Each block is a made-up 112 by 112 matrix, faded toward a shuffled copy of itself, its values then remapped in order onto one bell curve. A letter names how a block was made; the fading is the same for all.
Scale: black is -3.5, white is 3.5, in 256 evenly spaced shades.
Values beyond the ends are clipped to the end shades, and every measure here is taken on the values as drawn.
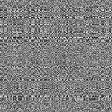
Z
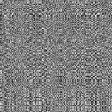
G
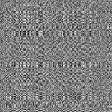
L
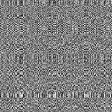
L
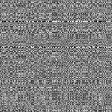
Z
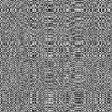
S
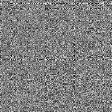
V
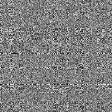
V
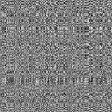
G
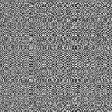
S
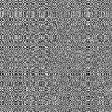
S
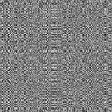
S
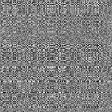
Z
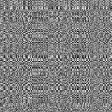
S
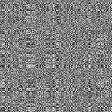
L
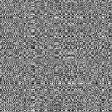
Z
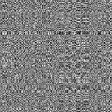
G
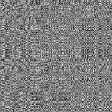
G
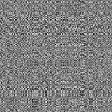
G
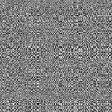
G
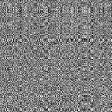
G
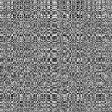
S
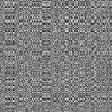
S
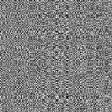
G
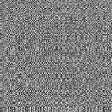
G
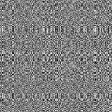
L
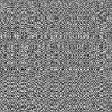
L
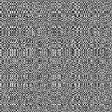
S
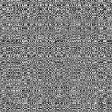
Z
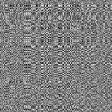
S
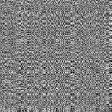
G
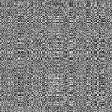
S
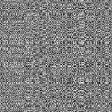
G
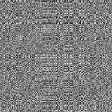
L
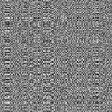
L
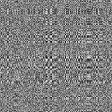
L
